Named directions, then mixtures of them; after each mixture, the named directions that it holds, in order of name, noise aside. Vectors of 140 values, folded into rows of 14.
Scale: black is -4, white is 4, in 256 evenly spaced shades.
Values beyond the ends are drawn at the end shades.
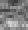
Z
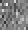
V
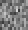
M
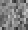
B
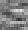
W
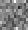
B, Z.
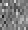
V.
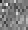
V.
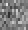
V, W.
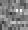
M, W.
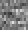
V, W.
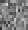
M, V.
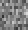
B, V, W.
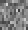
M, V.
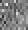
V.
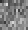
M, V, Z.
